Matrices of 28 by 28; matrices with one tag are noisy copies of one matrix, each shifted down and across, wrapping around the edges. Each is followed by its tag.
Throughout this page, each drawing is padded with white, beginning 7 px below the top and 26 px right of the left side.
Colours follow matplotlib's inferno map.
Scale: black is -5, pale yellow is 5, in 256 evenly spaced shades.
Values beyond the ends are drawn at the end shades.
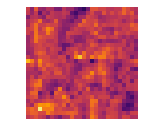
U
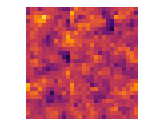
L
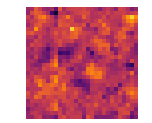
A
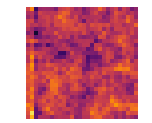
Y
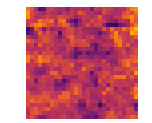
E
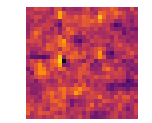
E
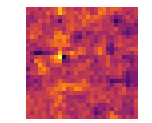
E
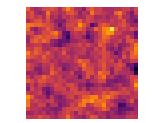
L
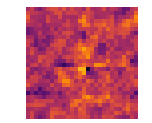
E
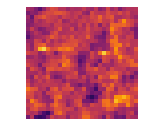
U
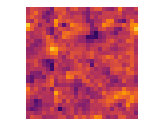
L
